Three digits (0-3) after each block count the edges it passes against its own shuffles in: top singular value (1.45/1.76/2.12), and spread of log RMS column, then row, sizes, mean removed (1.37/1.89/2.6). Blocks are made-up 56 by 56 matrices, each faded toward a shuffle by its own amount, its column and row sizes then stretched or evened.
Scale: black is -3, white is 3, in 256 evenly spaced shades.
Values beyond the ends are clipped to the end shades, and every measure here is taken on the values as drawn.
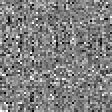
1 2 1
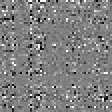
1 3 3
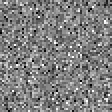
1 0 0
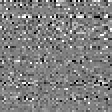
3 0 3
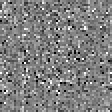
0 2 2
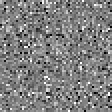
2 1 1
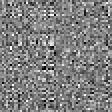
3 2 1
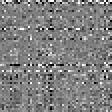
3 2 3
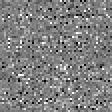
0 1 2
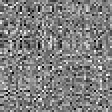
3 2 1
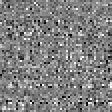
2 0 2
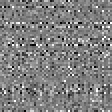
3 1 3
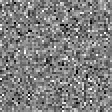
1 1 0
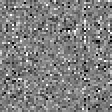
1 2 2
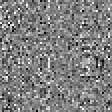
2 2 0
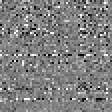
1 1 3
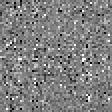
0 2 1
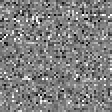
0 1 2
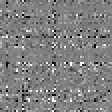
1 3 3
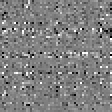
0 2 3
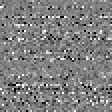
1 0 3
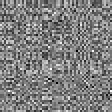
3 0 0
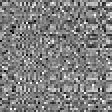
3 0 1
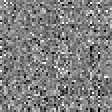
2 2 0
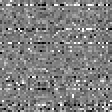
3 0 3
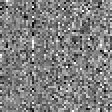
2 2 0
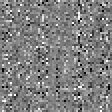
0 3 1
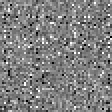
0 2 1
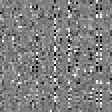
3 3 1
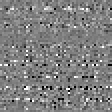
1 1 3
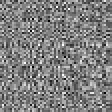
3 2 2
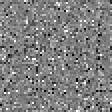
0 2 1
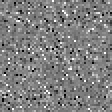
1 0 1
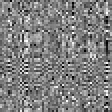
3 3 0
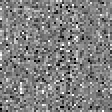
1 2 0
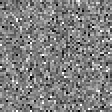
1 2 0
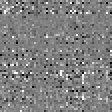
0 2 3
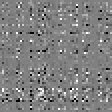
0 3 3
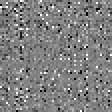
1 2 2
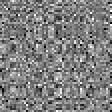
3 2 0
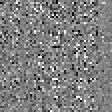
0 3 2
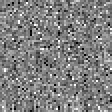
0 1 0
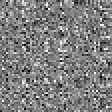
2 2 0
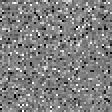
1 0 1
